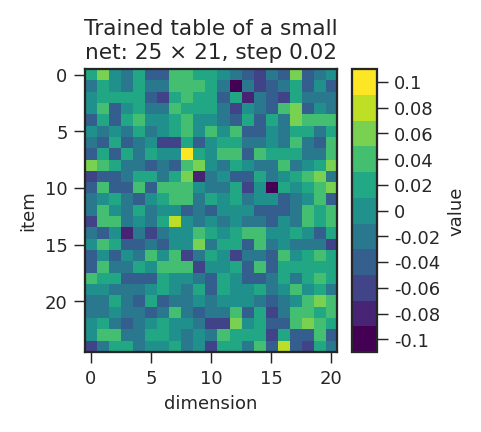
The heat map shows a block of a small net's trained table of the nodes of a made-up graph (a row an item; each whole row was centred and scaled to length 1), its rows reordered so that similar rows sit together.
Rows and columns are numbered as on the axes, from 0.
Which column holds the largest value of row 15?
9
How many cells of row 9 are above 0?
8
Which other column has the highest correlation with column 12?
14
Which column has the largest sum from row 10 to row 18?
7
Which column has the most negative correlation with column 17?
2
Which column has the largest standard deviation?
12
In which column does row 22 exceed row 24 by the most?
18
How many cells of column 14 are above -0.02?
12
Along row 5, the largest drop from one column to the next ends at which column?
13
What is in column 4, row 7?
-0.02
